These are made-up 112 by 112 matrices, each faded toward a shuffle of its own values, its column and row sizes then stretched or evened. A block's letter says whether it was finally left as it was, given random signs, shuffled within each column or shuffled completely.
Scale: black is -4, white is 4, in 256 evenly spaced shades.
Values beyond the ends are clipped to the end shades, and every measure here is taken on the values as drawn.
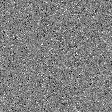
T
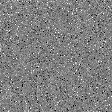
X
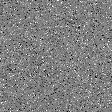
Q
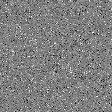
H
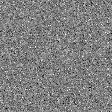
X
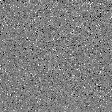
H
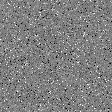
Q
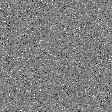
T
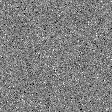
Q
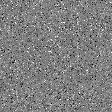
X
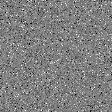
X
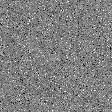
T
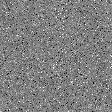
T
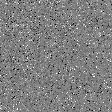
X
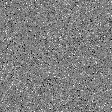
Q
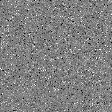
X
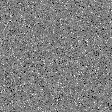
T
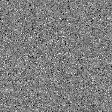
X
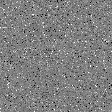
X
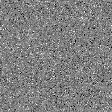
H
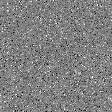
X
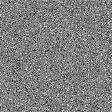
T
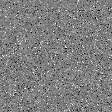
X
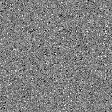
H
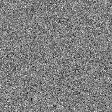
X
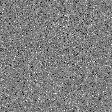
X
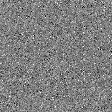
H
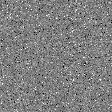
T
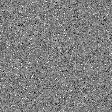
X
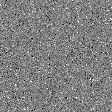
X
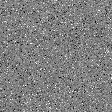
Q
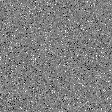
T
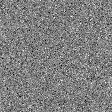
Q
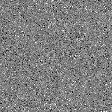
H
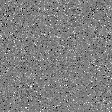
H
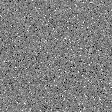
Q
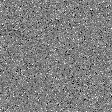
Q
